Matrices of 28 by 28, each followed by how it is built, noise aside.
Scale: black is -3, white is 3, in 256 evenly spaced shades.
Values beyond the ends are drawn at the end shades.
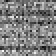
blocks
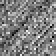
Hankel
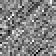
Hankel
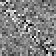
banded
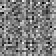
blocks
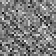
Toeplitz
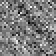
Toeplitz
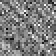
Toeplitz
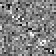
banded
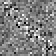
banded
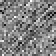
Hankel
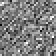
Hankel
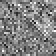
Toeplitz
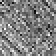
Toeplitz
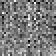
low rank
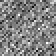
Hankel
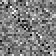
banded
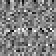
low rank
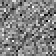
Hankel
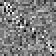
banded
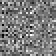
low rank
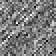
Hankel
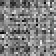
blocks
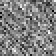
Toeplitz
